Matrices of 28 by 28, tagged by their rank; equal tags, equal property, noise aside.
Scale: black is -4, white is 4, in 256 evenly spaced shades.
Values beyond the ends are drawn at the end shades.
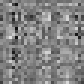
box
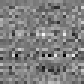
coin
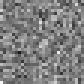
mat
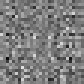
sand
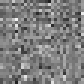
coin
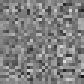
sand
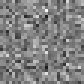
sand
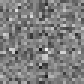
sand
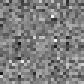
mat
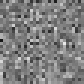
mat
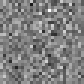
sand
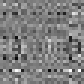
box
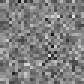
mat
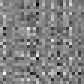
box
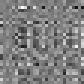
box
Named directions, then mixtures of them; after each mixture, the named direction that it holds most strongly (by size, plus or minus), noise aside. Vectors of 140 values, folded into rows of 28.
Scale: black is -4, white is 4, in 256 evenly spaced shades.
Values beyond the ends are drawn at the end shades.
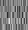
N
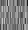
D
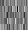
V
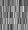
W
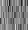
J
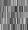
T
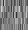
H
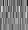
H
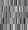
T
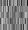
D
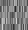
T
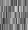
T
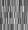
W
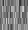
W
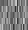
T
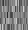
W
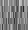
W
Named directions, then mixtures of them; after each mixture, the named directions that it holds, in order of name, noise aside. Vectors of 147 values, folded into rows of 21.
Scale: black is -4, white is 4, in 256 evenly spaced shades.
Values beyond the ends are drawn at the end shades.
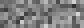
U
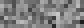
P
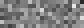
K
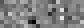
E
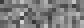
E, U.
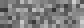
E, K, U.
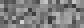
P, U.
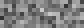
K, P.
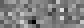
E.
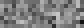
P.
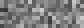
K, U.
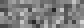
E, K, U.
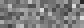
K.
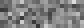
E, U.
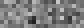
E, U.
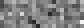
E, P, U.
